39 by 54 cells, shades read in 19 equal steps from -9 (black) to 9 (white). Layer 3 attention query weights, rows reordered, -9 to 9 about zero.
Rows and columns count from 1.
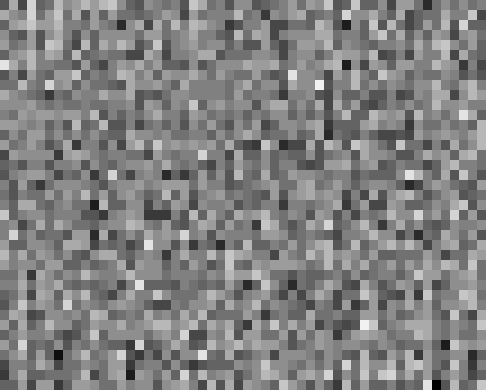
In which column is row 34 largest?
21
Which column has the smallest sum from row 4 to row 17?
46
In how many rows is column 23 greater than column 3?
15
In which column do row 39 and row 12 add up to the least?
49
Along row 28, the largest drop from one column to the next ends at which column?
4
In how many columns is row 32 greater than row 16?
25
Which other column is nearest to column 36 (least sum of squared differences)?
28
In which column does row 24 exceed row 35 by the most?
50
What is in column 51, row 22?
6
